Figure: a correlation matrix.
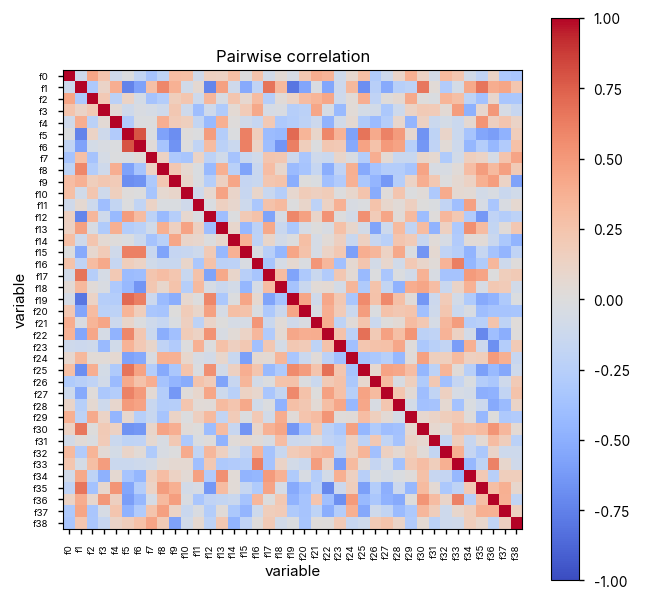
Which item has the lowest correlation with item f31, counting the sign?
f13
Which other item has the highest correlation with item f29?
f22
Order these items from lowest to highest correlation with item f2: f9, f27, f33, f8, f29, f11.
f8, f11, f27, f9, f33, f29
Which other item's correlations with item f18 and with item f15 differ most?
f6
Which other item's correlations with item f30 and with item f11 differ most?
f36
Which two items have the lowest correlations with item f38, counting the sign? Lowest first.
f9, f14
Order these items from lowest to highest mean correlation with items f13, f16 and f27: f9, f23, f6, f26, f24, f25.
f9, f26, f24, f23, f6, f25
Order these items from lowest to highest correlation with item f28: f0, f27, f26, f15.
f26, f0, f27, f15
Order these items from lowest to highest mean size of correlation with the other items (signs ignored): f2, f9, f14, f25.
f14, f2, f9, f25
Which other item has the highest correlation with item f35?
f1
